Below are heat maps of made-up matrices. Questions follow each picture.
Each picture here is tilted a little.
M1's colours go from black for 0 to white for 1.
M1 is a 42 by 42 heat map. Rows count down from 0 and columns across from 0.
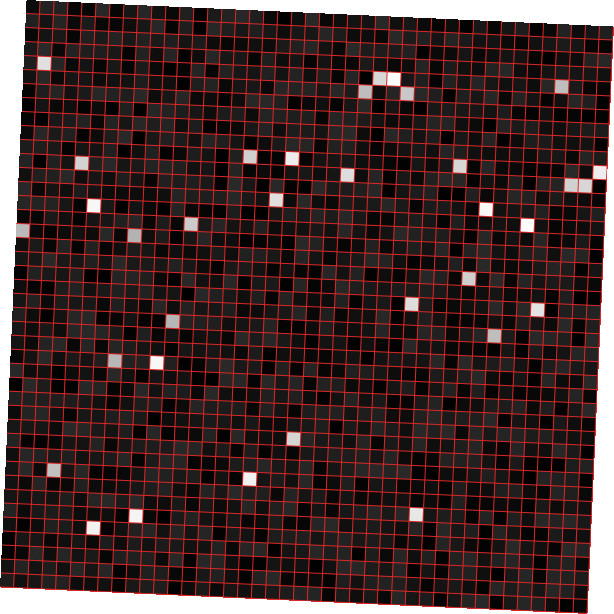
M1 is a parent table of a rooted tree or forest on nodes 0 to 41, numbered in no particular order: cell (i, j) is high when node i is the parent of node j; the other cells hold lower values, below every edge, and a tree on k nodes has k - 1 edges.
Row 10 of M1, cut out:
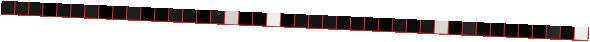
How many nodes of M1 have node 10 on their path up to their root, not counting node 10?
6
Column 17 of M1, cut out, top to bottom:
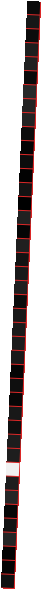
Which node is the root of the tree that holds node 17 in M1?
13
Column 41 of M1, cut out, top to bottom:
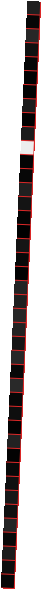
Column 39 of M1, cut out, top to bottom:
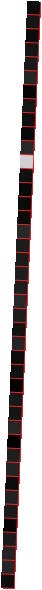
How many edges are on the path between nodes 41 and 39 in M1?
5
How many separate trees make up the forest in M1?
8
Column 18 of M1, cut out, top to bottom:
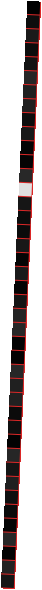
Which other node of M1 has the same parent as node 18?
33
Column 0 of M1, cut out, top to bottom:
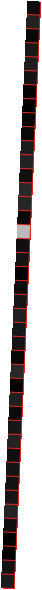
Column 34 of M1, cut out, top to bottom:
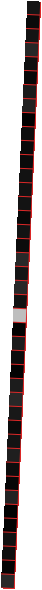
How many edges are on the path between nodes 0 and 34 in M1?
7
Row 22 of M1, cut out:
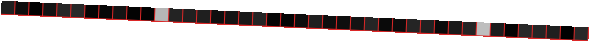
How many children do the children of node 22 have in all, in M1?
4
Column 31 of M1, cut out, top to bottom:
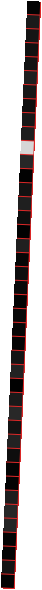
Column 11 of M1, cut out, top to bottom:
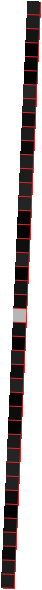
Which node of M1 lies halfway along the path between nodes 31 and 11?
25
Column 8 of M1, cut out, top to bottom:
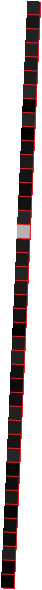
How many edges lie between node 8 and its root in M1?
6
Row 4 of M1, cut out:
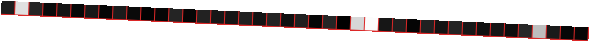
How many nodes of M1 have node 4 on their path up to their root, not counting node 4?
12
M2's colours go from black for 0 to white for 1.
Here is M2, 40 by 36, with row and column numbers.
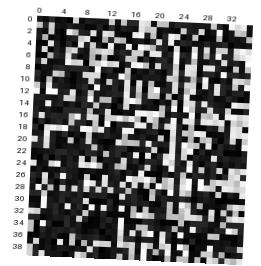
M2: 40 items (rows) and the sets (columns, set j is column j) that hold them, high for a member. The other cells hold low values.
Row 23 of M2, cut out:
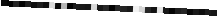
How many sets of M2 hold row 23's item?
6
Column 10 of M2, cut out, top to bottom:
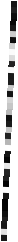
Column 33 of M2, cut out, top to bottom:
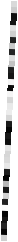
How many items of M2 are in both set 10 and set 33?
8
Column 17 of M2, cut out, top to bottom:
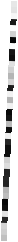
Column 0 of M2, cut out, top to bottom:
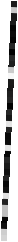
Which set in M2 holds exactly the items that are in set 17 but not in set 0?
12
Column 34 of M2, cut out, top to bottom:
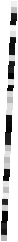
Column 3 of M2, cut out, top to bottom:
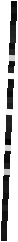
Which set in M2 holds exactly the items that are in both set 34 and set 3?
4
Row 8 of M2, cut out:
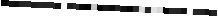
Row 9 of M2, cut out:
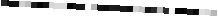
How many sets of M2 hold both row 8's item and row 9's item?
4
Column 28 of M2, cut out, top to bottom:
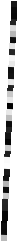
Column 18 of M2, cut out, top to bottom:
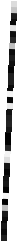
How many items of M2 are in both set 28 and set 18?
5
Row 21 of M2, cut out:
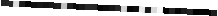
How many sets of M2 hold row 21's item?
6
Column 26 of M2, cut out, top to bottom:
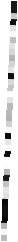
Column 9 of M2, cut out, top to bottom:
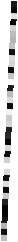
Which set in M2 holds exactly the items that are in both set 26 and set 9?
35
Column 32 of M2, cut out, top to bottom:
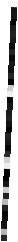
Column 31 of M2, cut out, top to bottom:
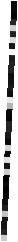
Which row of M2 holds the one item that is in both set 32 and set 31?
26
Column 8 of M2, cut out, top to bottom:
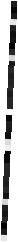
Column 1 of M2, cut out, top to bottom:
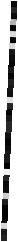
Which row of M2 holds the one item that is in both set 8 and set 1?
3
